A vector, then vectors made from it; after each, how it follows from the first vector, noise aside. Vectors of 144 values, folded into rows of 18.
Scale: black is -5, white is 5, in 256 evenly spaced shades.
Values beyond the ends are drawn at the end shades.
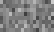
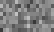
reversed, negated.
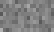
reversed, shrunk.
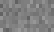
reversed, shrunk.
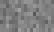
wrapped around, negated, shrunk.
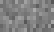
wrapped around, shrunk.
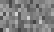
reversed, negated.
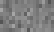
wrapped around, negated, shrunk.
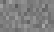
wrapped around, shrunk.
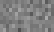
wrapped around, shrunk.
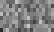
reversed, negated.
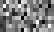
wrapped around, negated, scaled up.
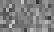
wrapped around.
